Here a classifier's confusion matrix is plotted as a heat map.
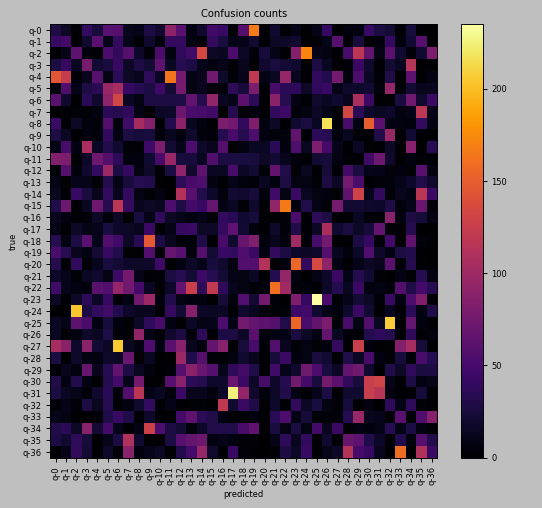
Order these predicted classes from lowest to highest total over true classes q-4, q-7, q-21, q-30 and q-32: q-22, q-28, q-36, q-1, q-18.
q-36, q-18, q-1, q-28, q-22
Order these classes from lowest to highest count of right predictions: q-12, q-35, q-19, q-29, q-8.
q-19, q-35, q-29, q-12, q-8
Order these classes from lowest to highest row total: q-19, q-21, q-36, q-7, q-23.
q-21, q-7, q-19, q-36, q-23
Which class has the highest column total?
q-12
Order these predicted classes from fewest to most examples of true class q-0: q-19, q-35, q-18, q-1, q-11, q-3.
q-35, q-1, q-3, q-18, q-11, q-19
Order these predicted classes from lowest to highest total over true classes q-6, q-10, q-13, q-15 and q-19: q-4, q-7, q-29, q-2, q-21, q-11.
q-2, q-7, q-4, q-11, q-29, q-21
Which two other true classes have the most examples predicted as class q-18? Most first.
q-31, q-25
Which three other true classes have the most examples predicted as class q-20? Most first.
q-23, q-25, q-30
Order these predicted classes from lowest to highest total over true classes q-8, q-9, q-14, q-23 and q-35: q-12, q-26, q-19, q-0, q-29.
q-0, q-19, q-29, q-12, q-26
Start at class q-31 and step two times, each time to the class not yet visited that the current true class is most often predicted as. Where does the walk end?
q-26
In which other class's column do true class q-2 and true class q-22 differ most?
q-24
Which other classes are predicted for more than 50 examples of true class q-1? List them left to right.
q-4, q-27, q-35
